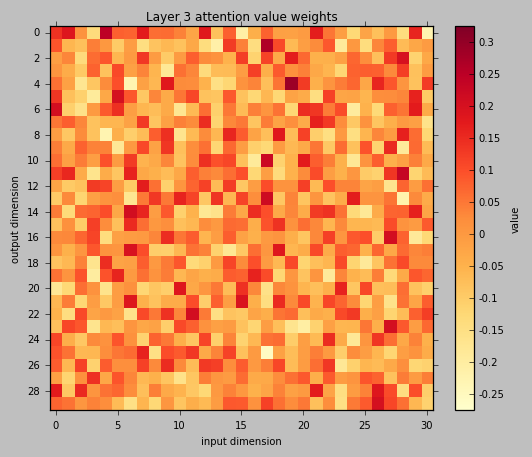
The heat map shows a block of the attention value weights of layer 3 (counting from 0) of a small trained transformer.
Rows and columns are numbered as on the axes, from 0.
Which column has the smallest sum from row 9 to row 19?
25
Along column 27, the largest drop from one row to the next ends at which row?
12
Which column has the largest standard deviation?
17
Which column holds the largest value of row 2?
28
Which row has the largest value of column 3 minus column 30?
16
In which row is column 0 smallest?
20
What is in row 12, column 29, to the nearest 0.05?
0
